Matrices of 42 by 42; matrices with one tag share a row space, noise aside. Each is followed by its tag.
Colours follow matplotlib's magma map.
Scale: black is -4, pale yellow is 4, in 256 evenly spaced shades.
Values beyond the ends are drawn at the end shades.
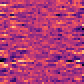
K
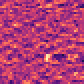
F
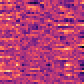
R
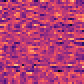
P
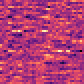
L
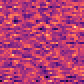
F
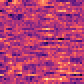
L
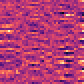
R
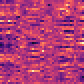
R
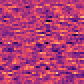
F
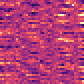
R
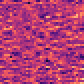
F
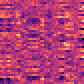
R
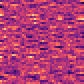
P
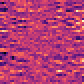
K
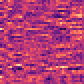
L
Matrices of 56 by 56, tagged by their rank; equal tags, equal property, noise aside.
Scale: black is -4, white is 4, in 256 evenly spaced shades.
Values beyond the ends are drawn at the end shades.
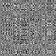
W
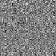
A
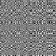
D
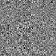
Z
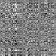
D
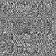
A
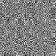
W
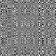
D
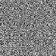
Z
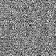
Z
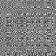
D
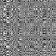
D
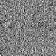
Z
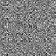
A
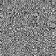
Z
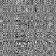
W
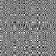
D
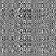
D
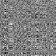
A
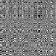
D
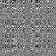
D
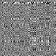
D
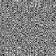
W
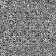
Z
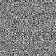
Z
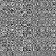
W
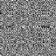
A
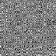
A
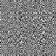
W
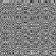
D
